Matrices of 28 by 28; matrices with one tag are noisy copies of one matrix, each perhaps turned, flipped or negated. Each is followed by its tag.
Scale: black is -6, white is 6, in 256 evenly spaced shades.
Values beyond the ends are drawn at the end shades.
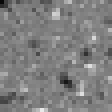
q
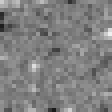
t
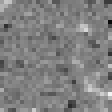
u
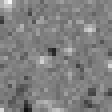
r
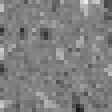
t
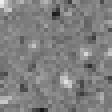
q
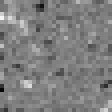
u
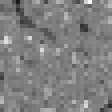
u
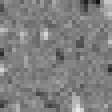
t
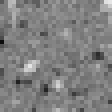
q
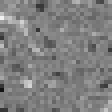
u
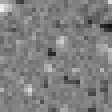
r
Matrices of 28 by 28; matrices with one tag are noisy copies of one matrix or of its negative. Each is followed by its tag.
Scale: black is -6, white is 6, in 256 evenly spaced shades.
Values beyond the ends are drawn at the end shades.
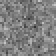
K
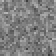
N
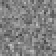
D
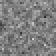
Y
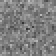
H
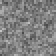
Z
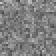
H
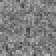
H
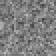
Y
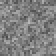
Z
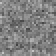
H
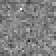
H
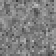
N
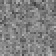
N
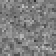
D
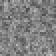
N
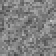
Z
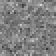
H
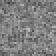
H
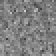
N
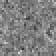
K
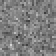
D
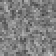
N
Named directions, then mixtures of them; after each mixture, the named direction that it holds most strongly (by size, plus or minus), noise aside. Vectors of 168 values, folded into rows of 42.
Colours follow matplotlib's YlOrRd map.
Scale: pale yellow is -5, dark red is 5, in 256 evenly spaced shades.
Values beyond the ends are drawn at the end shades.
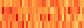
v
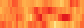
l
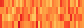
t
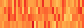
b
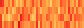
t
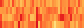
t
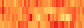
l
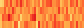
t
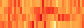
l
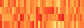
t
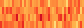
v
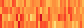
t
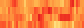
l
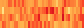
v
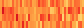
v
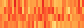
b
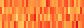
v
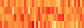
b
